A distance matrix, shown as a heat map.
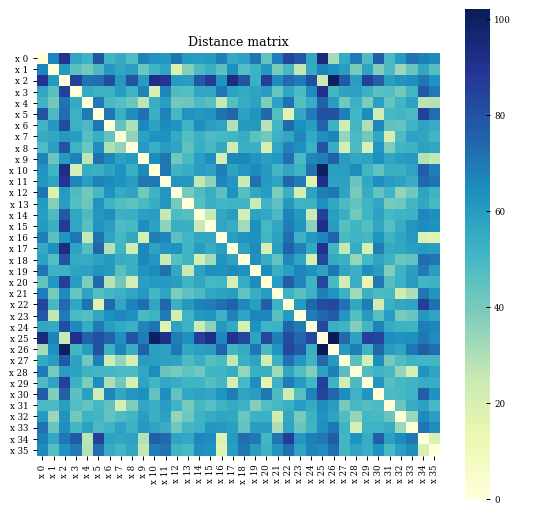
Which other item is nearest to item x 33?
x 28
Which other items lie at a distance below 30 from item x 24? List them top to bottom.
x 11, x 14, x 18
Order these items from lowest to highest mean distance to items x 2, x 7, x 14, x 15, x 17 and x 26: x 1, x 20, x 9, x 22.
x 20, x 1, x 9, x 22
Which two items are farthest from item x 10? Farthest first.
x 25, x 2
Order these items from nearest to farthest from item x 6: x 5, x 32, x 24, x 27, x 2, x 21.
x 27, x 32, x 21, x 24, x 5, x 2
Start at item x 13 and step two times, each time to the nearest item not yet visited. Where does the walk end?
x 31
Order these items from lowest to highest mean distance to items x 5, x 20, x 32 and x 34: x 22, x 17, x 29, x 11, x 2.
x 29, x 17, x 22, x 11, x 2
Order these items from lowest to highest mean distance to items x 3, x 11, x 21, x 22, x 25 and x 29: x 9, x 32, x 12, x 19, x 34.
x 32, x 12, x 19, x 9, x 34
